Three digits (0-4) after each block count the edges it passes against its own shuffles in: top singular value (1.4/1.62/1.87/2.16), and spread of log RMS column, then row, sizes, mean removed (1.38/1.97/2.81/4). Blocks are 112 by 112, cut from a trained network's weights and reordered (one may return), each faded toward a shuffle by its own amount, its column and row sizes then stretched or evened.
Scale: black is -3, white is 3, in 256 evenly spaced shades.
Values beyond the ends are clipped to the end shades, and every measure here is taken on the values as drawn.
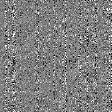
0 4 1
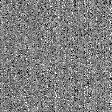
0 2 0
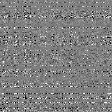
0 2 4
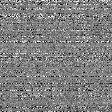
2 1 4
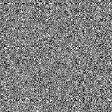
4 2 2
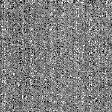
2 2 2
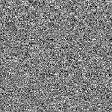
2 0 2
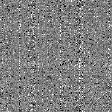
0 3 1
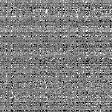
4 3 3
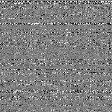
1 1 4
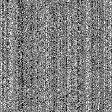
4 3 0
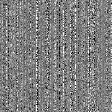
4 4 0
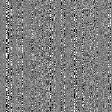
4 4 0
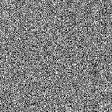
1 1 1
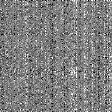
3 3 2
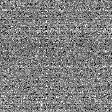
2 1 1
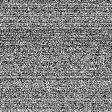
4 0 0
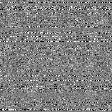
1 0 4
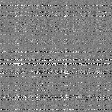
3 1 4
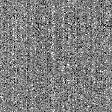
2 1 1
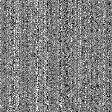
3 3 0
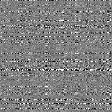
4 2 4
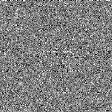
2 1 2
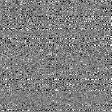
2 2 4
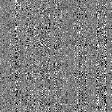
2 4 2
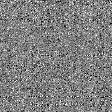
0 0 2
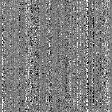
3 4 1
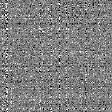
2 3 2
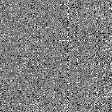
1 3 3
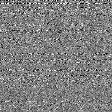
2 0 3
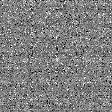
0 1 1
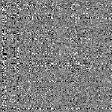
3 3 3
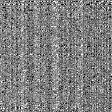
4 0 3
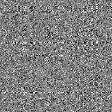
4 2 2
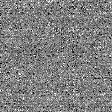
0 1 1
